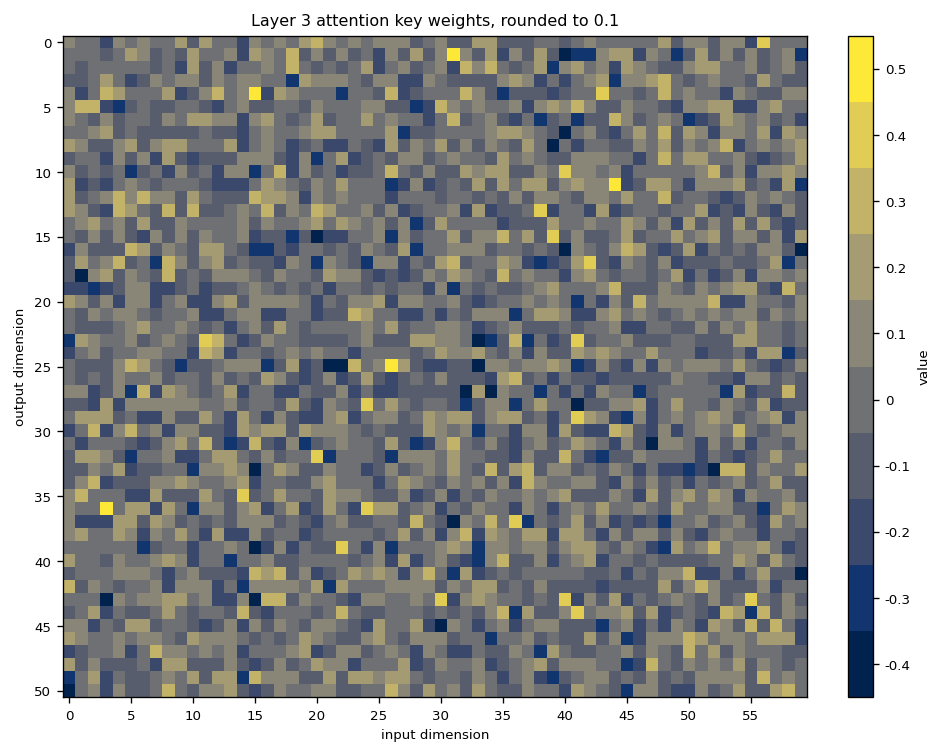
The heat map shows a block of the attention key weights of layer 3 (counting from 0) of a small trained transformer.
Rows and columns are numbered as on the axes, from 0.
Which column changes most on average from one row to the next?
41
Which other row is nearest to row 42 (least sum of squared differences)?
0
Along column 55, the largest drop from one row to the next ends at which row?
44
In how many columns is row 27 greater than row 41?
21
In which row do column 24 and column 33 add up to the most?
36
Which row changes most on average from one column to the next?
1
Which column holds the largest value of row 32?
20
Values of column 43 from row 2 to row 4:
0.1 0.2 0.4
